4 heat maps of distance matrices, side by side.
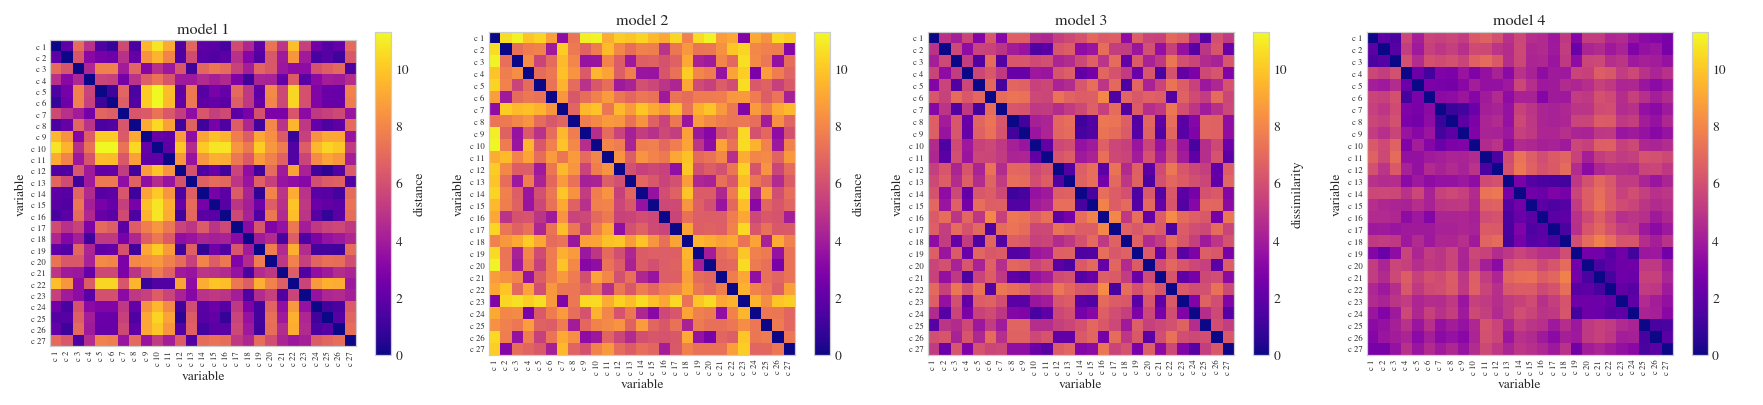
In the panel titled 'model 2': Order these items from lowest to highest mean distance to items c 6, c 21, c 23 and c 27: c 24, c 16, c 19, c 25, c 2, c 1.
c 16, c 2, c 24, c 25, c 1, c 19
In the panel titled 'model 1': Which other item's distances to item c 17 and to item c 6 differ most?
c 5
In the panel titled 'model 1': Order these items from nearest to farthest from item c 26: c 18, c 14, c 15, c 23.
c 14, c 15, c 18, c 23
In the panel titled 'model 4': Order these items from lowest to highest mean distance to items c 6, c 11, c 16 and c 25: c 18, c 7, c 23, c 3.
c 7, c 18, c 23, c 3
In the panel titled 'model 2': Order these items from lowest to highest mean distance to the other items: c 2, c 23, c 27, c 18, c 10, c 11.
c 27, c 10, c 2, c 11, c 18, c 23
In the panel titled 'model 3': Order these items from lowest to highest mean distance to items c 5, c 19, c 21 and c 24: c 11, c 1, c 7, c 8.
c 8, c 11, c 7, c 1
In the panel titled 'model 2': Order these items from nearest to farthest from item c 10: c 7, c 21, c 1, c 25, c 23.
c 25, c 21, c 7, c 23, c 1
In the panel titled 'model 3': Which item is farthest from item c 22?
c 16
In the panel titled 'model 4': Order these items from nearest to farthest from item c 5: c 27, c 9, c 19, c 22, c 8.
c 8, c 9, c 27, c 19, c 22
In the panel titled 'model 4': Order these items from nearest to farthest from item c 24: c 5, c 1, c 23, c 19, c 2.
c 19, c 23, c 2, c 1, c 5
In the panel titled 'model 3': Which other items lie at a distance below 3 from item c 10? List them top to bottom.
c 2, c 11, c 24, c 27
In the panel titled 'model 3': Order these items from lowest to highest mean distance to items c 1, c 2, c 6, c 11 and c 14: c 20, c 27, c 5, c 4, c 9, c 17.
c 27, c 4, c 9, c 17, c 5, c 20
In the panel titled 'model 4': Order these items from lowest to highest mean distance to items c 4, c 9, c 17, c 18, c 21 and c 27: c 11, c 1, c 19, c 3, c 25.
c 25, c 19, c 1, c 3, c 11
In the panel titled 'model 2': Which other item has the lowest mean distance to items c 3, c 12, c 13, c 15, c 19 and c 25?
c 9
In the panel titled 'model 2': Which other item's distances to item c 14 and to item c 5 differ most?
c 4
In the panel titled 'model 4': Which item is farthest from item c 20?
c 18
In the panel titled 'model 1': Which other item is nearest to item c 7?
c 17
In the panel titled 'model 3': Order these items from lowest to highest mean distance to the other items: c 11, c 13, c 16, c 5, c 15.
c 11, c 15, c 5, c 13, c 16
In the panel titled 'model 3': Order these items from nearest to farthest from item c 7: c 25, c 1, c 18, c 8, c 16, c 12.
c 18, c 1, c 25, c 12, c 16, c 8
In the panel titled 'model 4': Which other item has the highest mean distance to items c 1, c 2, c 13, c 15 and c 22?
c 11
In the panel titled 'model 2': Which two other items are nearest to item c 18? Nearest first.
c 8, c 25
